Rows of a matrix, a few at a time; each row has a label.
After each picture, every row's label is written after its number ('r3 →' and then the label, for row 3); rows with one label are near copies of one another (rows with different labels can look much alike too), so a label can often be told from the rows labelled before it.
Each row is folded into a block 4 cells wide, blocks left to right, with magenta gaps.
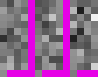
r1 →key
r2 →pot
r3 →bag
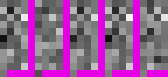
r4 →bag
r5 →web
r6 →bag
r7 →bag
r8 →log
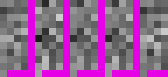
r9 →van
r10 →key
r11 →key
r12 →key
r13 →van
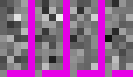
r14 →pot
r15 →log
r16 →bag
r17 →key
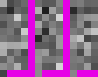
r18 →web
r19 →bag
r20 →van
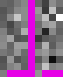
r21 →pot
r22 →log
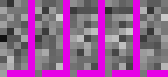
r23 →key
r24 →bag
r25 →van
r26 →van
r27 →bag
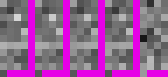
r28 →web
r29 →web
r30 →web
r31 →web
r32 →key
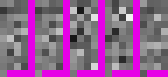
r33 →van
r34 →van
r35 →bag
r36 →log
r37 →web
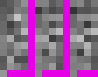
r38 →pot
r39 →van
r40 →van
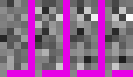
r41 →key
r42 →bag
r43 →log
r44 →log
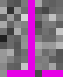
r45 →bag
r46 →web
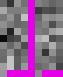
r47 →key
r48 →van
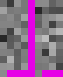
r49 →key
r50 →van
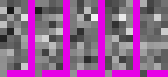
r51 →bag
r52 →van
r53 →log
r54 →pot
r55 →web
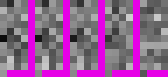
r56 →key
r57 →key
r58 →key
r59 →bag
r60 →web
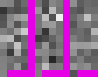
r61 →van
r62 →log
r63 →web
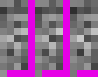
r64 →van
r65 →van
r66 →van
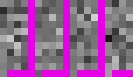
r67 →van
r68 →web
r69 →log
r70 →key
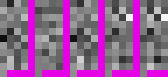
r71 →key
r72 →van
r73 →key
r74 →log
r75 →log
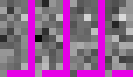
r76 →bag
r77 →key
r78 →web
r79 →pot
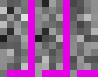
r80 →bag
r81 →key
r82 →pot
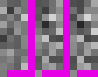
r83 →bag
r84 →pot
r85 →pot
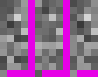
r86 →pot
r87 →web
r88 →pot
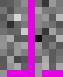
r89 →pot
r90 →key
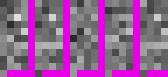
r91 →pot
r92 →web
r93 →key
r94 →van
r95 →web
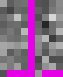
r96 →web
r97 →pot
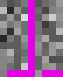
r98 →bag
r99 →pot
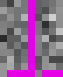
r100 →key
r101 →pot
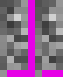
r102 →pot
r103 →pot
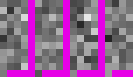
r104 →bag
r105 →web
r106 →pot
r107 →key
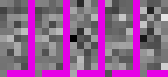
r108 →van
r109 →van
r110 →key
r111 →web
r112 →bag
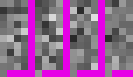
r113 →van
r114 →pot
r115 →bag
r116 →key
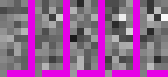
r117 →van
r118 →log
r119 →key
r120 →pot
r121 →log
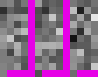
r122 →van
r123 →web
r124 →bag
